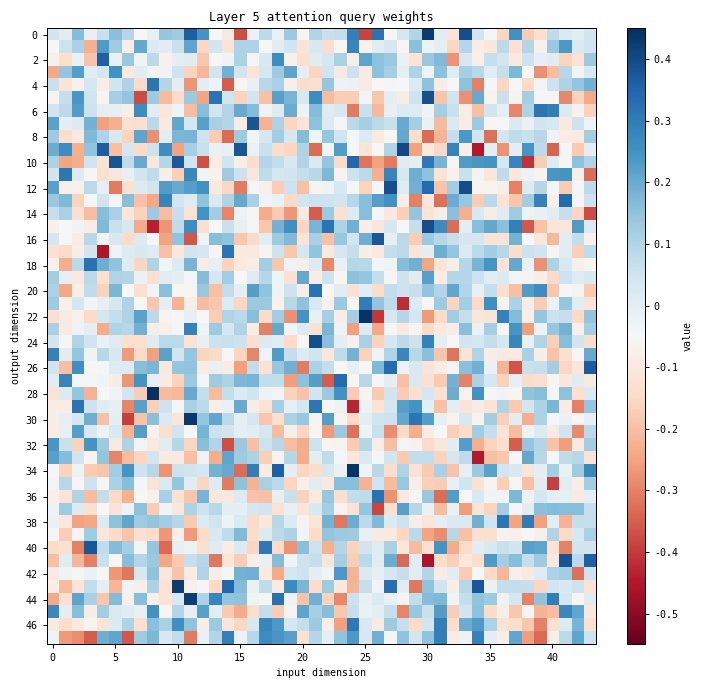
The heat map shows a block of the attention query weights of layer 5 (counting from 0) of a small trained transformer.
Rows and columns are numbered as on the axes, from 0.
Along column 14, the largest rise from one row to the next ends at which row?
33
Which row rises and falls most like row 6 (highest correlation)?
29
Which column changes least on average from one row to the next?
0
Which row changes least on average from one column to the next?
19
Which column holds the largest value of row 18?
3
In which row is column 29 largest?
30
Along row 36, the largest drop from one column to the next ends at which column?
27
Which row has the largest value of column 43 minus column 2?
41
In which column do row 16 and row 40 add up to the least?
9
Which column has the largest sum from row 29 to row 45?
43
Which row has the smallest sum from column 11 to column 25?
14
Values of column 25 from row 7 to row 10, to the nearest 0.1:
0.1 0 -0.1 -0.3
